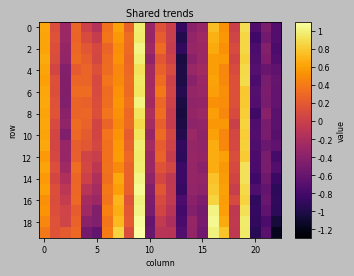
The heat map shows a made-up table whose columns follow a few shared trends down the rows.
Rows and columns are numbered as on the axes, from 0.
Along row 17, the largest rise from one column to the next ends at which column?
16
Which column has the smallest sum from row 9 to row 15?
13
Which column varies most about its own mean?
4
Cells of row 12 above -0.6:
20
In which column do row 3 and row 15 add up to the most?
9
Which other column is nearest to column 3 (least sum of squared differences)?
8
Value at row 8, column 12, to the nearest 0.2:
0
